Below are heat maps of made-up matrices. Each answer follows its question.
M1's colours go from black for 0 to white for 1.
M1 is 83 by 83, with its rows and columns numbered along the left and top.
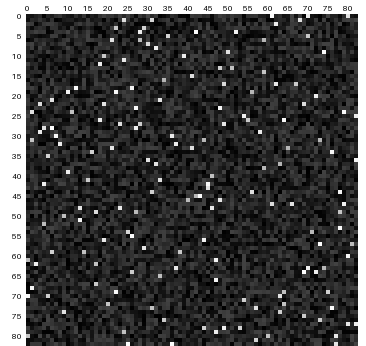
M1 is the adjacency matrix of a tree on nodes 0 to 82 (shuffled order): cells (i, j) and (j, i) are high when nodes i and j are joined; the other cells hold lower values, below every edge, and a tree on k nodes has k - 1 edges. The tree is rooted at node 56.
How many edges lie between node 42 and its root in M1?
7
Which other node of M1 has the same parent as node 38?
14
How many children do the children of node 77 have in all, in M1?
2
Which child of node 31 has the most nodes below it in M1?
1
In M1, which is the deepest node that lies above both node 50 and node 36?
0
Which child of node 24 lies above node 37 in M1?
79
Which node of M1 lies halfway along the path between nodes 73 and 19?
44
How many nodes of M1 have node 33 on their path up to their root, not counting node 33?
3
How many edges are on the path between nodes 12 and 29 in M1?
7
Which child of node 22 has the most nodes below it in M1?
69
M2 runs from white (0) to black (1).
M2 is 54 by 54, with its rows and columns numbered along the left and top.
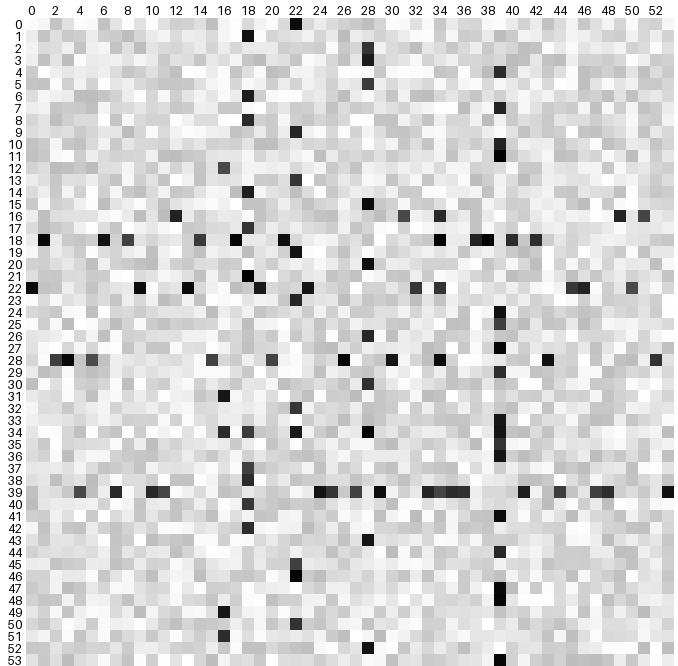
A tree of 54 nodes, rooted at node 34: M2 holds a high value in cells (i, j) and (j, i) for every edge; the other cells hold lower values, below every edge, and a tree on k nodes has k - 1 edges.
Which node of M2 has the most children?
39
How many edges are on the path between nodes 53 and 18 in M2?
3
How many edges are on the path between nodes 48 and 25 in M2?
2
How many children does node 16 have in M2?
4
